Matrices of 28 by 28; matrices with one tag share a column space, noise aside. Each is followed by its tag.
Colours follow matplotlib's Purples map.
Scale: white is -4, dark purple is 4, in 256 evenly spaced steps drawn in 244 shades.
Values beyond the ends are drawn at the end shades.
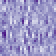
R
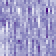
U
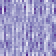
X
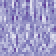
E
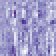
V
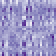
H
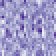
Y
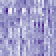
U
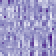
H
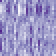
X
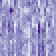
U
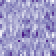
Y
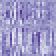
V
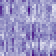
X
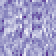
Y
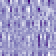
H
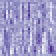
V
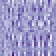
H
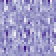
R
